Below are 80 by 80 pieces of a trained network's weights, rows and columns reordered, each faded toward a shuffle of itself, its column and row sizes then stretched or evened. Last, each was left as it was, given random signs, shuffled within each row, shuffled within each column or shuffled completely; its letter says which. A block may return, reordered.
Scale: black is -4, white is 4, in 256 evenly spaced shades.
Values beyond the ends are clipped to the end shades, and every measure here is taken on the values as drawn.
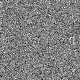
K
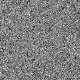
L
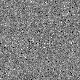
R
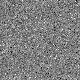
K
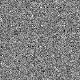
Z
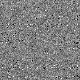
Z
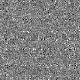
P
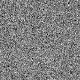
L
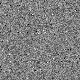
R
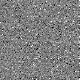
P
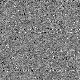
R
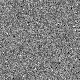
K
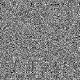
P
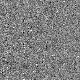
L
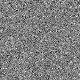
R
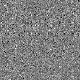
P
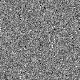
L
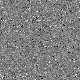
R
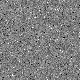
K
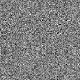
P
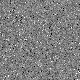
K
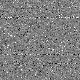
R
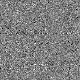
Z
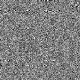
P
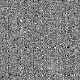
P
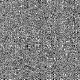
P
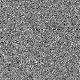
R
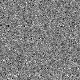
R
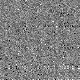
P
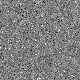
K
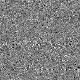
R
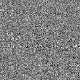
P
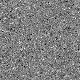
K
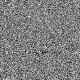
R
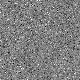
K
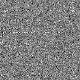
Z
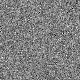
K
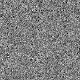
Z
